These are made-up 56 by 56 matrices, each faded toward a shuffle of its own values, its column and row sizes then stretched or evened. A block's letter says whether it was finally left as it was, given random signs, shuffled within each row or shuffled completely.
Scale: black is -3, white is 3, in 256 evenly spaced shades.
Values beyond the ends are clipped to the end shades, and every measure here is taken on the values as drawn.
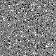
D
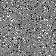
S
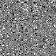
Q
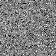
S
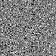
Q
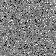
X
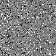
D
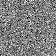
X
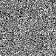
D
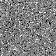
S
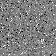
X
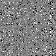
D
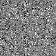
D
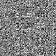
Q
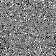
S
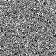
X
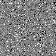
D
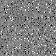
Q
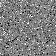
X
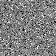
X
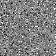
D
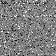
S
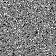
X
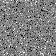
X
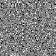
Q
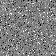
X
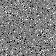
X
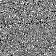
S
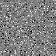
Q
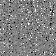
D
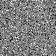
X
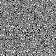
S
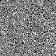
Q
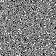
X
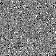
D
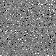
S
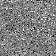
D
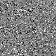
S
